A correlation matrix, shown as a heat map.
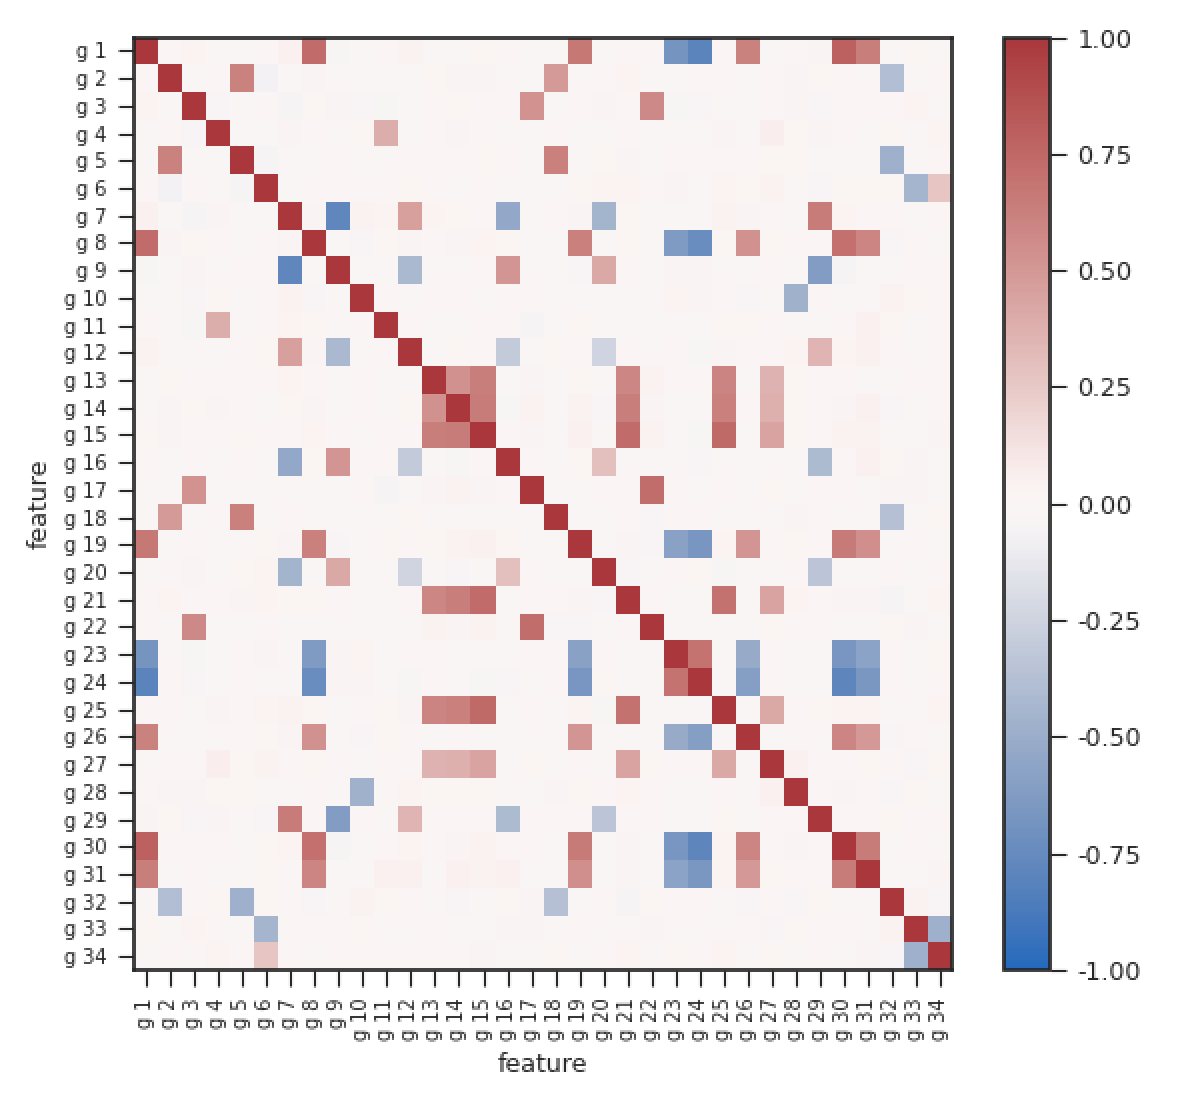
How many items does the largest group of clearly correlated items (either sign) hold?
8
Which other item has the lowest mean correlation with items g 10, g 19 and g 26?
g 24
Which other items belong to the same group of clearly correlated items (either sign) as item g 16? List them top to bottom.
g 7, g 9, g 12, g 20, g 29
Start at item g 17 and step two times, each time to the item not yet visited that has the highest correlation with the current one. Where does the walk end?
g 3
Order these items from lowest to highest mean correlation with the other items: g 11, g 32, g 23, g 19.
g 23, g 32, g 11, g 19
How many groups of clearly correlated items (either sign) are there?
8
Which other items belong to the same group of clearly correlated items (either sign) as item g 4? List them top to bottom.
g 11
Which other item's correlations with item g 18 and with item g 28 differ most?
g 5
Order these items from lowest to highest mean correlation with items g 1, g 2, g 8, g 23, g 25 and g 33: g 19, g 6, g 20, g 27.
g 6, g 20, g 27, g 19
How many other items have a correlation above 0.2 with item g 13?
5
